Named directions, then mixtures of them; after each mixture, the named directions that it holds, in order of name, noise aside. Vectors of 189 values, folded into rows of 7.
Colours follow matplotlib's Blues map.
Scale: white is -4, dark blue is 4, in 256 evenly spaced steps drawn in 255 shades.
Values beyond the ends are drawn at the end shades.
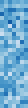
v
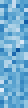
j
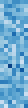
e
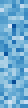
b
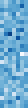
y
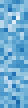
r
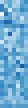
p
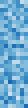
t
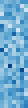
b, e, j.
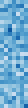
e, t, y.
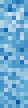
r.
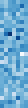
y.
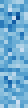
r.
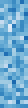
b, r.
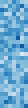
t, y.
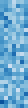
e, j, t.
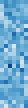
e.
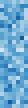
b, r.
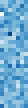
e, p, y.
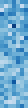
b, v.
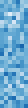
r, t.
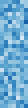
r, t, v.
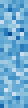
r, y.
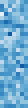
p.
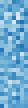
r, y.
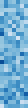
v, y.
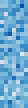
y.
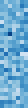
j, y.
